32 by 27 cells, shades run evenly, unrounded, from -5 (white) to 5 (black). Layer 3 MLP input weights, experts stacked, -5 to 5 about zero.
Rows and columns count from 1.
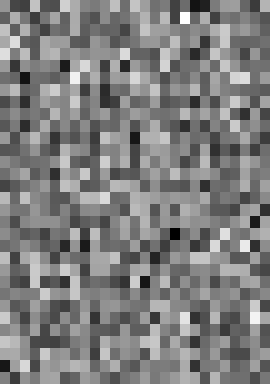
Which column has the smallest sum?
8
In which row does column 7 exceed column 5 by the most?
6
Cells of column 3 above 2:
6
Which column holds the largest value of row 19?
26
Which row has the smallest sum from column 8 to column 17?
17
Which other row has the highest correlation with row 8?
4
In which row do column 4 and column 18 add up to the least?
22
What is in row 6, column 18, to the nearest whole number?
2
